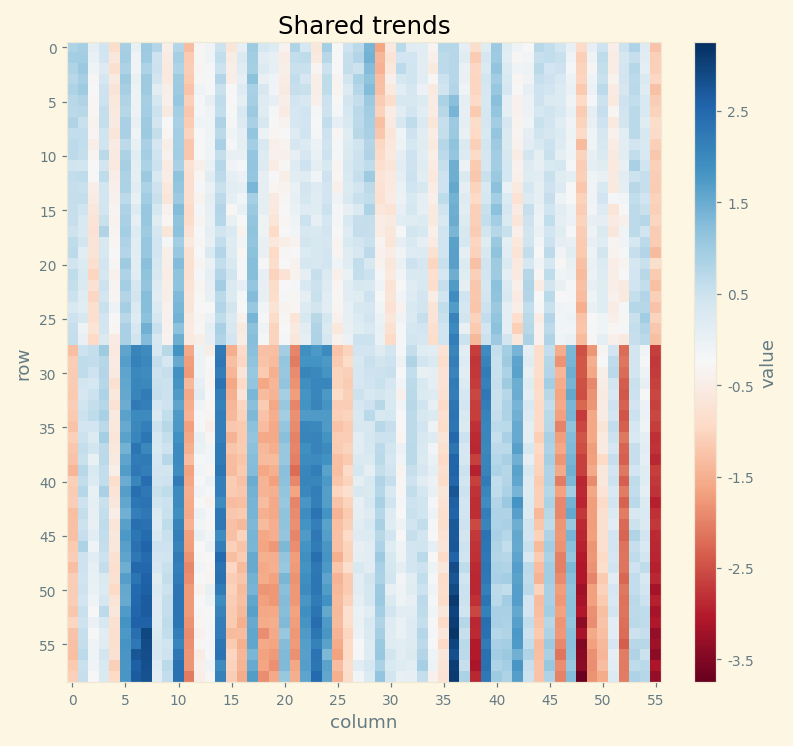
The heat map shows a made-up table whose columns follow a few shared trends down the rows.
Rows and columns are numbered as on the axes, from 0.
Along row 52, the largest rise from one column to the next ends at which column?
39
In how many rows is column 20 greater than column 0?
31
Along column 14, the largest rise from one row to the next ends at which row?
28
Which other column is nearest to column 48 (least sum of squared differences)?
55
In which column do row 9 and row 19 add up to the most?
36
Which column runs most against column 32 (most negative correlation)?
54
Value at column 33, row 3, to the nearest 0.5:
0
